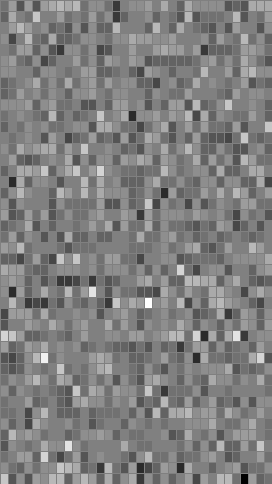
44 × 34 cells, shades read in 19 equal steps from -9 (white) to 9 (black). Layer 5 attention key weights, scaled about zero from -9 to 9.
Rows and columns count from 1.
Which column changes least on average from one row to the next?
16
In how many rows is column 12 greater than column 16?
15
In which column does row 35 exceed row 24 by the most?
10
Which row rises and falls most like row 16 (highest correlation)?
33
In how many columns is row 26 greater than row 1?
16
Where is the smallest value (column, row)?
19, 28
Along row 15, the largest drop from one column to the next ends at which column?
31
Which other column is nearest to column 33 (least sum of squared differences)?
6
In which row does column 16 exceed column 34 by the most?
12
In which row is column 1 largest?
29
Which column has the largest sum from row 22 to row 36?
18
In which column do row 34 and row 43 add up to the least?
8
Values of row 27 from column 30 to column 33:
0 4 -1 -3
